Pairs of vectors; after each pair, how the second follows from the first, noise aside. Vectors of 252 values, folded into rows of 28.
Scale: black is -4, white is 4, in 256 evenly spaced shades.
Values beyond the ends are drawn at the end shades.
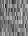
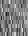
reversed, negated.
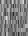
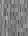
shrunk.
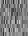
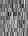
reversed, negated.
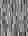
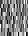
negated, scaled up.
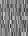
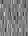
reversed, negated, partly zeroed.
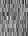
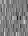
reversed, negated, partly zeroed.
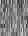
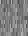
shrunk.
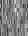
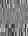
reversed, negated, partly zeroed.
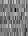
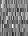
reversed, negated.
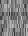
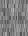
wrapped around, shrunk.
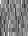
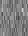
wrapped around, shrunk.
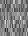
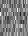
shuffled.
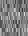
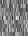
shuffled.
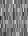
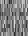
reversed, negated.
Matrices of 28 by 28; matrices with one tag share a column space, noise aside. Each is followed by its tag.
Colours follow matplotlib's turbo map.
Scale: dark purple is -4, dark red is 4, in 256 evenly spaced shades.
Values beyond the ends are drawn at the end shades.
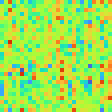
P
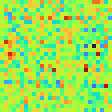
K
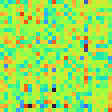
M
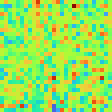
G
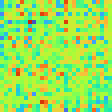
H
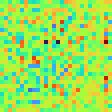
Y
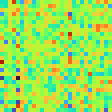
G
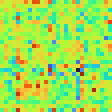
P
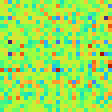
K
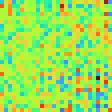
G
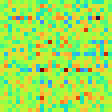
K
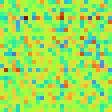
K
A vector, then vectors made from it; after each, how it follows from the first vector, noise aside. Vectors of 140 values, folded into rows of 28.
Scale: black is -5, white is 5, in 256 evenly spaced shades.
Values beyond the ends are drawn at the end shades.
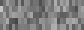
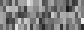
reversed, scaled up.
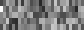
scaled up.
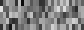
scaled up.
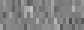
wrapped around, negated, partly zeroed.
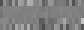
reversed, partly zeroed.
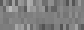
reversed, partly zeroed.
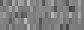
reversed, partly zeroed.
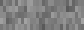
reversed, shrunk.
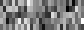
reversed, scaled up.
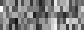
scaled up.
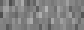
wrapped around, negated, partly zeroed.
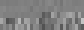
reversed, partly zeroed.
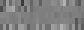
wrapped around, negated, partly zeroed.
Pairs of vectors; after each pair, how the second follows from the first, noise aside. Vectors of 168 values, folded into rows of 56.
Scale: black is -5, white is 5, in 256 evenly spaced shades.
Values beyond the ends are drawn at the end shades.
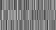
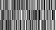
wrapped around, scaled up.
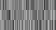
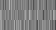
partly zeroed.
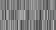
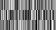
wrapped around, scaled up.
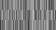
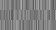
wrapped around, negated, shrunk.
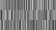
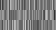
reversed.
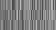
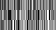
wrapped around, scaled up.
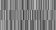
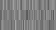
wrapped around, negated, shrunk.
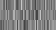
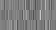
partly zeroed.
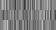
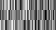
wrapped around, scaled up.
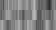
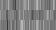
reversed, partly zeroed.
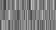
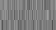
wrapped around, negated, shrunk.
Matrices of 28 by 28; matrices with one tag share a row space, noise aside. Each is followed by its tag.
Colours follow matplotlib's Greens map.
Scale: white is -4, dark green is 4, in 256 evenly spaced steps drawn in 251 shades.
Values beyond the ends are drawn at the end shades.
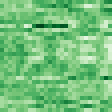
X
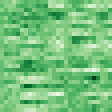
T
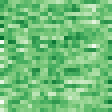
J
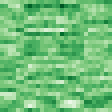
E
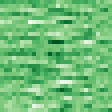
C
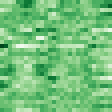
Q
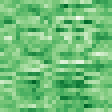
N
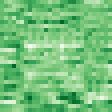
E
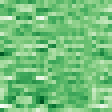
Q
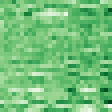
X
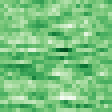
C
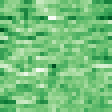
Q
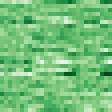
X
